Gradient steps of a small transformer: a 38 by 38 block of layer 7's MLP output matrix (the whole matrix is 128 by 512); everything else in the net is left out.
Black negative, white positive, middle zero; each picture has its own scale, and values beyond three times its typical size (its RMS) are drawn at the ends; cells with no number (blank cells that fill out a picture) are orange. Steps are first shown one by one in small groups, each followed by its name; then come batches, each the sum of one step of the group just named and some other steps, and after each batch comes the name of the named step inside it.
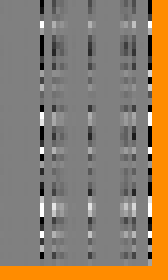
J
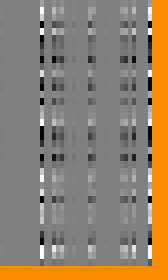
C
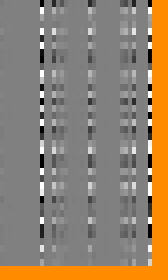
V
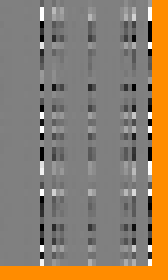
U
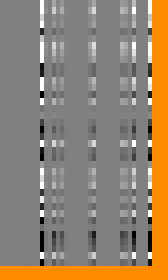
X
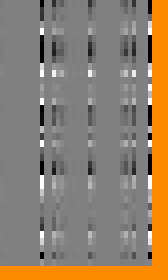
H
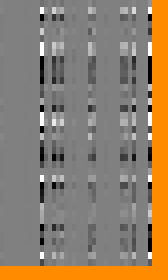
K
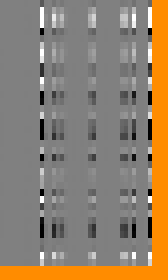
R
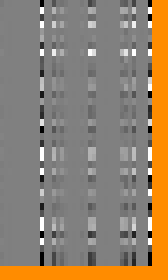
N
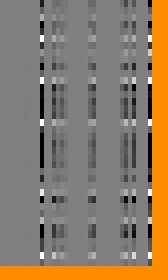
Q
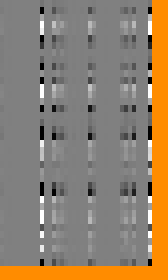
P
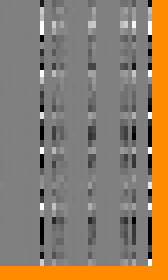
J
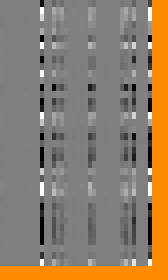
U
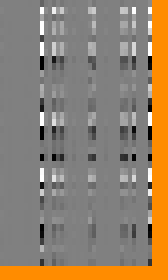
K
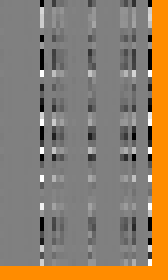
J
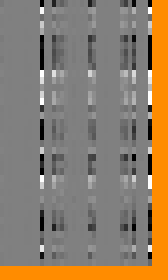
H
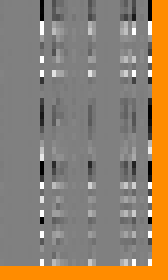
H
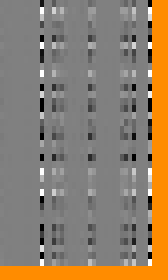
U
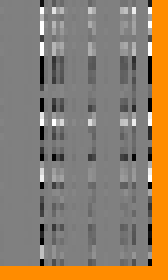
K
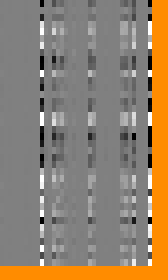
J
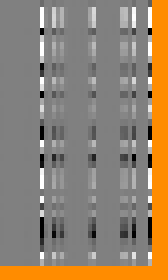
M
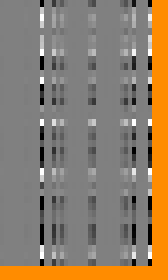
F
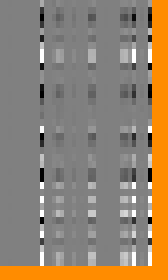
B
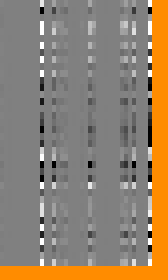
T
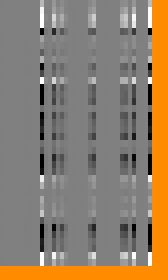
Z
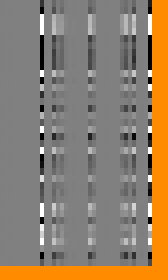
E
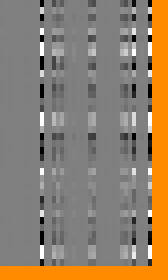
F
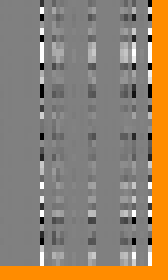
B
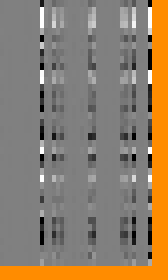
E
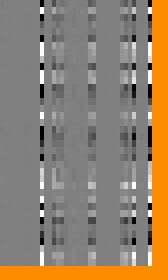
B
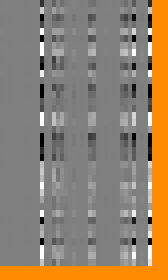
B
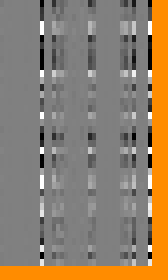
E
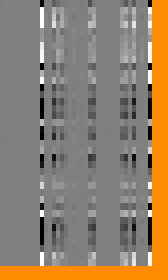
Z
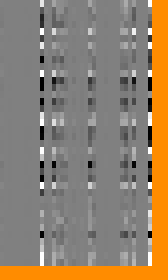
T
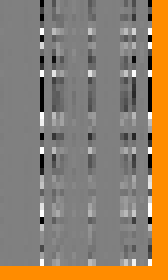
E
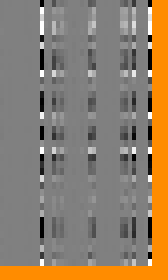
E
